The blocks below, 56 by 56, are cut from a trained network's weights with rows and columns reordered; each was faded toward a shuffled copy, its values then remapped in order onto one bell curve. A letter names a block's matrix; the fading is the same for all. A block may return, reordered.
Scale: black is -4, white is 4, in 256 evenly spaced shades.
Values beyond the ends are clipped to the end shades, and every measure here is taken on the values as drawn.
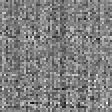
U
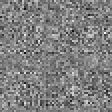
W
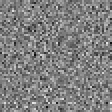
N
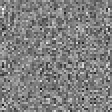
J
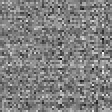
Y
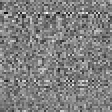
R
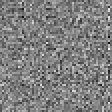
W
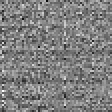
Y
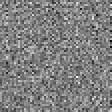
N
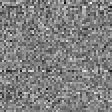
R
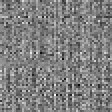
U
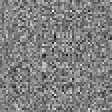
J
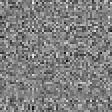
W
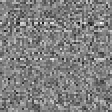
R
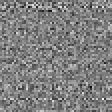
R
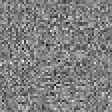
N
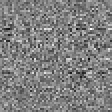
R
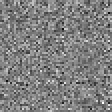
W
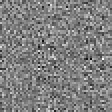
N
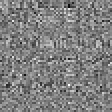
W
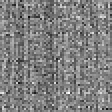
U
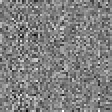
J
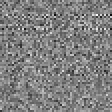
R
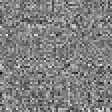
W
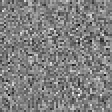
N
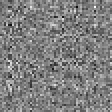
J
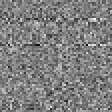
R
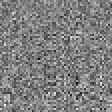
J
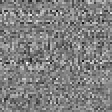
W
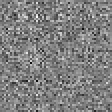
W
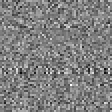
R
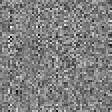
J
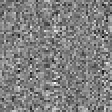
N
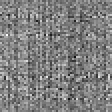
U
